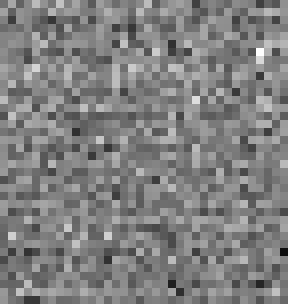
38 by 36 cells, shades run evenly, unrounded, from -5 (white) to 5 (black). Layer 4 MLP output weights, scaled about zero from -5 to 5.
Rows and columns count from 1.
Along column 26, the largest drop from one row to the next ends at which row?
28
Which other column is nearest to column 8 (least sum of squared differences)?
19
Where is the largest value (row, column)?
32, 36
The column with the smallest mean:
9
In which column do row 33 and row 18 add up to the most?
14
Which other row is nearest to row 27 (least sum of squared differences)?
38
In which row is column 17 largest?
4
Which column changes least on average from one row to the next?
24
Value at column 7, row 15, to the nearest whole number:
2
